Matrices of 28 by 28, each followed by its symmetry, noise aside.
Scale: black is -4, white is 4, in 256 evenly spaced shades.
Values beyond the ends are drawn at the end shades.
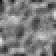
same after a half turn.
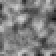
no symmetry.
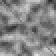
no symmetry.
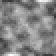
same after a half turn.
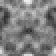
mirrored left to right.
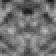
mirrored left to right.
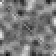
same after a half turn.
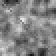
no symmetry.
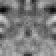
mirrored left to right.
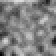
no symmetry.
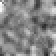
no symmetry.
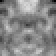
mirrored left to right.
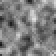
no symmetry.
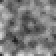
symmetric across the other diagonal.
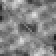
same after a half turn.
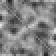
same after a half turn.
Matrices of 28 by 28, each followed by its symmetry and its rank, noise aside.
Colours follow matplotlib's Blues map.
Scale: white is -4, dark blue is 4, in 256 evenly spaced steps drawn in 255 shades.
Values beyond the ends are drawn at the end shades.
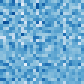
no symmetry, rank four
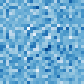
symmetric, rank five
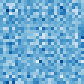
no symmetry, rank six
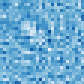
symmetric, rank five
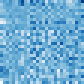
antisymmetric, rank six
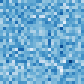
no symmetry, rank six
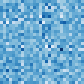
no symmetry, rank five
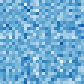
symmetric, rank four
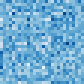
no symmetry, rank four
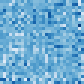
antisymmetric, rank six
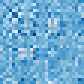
symmetric, rank four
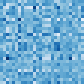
no symmetry, rank four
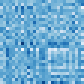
no symmetry, rank four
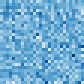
symmetric, rank six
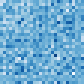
symmetric, rank six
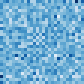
symmetric, rank six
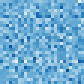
no symmetry, rank six
